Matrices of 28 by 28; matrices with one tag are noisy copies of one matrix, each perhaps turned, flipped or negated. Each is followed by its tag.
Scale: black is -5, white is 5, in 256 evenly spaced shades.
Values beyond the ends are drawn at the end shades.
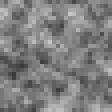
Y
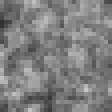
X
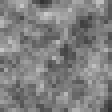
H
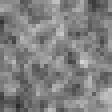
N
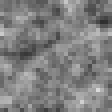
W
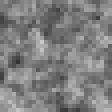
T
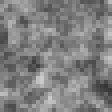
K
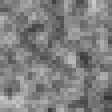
N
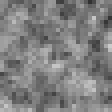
H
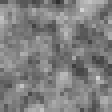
K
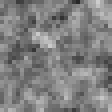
T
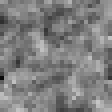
T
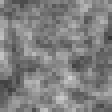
K
